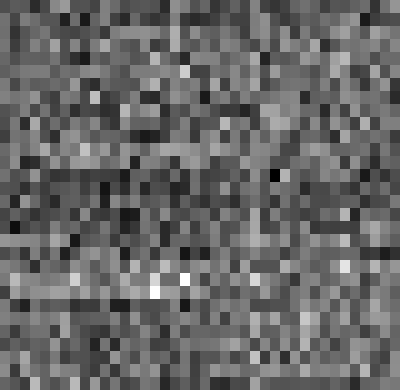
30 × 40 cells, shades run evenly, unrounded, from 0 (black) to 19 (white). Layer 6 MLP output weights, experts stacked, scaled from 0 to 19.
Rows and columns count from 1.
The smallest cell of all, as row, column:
14, 28
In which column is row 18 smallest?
2
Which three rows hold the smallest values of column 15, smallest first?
11, 15, 8
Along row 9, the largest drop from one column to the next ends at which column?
17
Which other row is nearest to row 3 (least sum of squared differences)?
26
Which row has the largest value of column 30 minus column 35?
9
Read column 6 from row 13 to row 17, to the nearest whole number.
11 4 6 3 6
